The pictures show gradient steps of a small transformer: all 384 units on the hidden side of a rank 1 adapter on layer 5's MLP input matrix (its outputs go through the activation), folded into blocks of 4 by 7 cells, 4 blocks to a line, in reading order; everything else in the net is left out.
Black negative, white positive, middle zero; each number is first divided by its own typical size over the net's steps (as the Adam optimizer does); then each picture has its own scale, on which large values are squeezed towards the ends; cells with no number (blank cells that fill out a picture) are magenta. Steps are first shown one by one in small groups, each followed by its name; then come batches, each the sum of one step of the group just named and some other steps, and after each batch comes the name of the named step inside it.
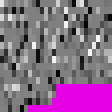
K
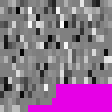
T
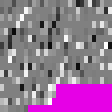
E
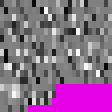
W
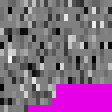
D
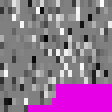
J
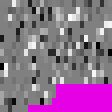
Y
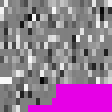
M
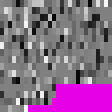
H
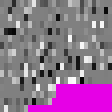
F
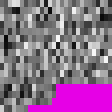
T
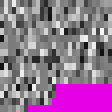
Y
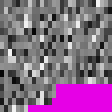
H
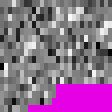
Y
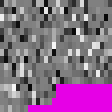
W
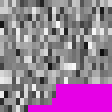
M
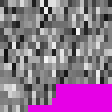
W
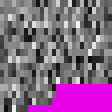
K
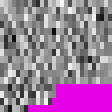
M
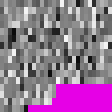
E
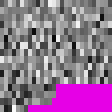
J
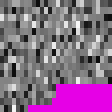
K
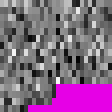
K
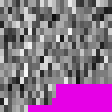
H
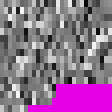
T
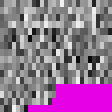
T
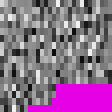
K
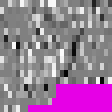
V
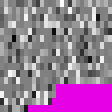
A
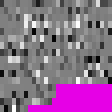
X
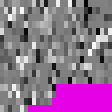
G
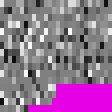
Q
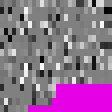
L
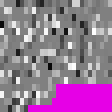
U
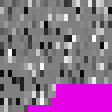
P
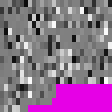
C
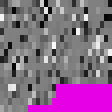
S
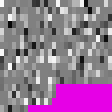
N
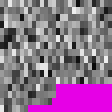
L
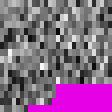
P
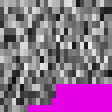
L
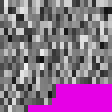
L
